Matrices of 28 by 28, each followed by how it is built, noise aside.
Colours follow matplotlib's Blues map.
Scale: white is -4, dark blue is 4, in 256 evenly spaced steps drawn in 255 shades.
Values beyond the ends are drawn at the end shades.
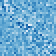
banded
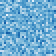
noise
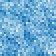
smooth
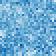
smooth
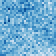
smooth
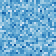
noise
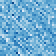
Toeplitz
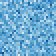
noise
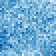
smooth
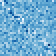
banded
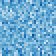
blocks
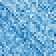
Toeplitz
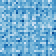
blocks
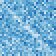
Toeplitz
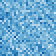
Toeplitz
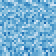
repeating columns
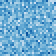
noise
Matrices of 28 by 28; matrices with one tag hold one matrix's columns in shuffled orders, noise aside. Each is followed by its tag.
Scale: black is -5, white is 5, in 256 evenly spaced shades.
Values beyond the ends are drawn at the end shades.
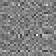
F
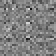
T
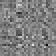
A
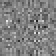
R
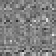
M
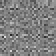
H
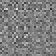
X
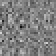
R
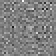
X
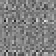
M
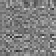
H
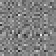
F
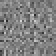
R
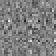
R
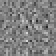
R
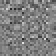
T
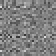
H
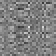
X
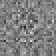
R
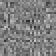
R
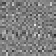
F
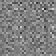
X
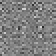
X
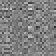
X
